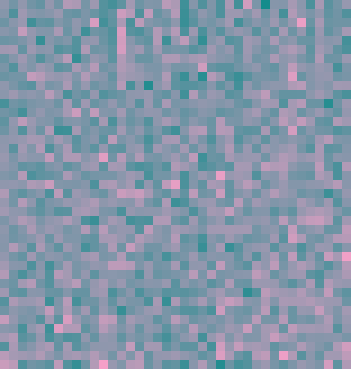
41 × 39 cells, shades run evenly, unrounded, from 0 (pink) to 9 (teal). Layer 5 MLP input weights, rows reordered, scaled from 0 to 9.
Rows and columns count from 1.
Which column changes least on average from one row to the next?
18
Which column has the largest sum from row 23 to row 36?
21
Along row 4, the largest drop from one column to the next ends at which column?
14
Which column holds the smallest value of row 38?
31
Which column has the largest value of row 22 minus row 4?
3
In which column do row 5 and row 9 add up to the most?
23
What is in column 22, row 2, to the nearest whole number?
6
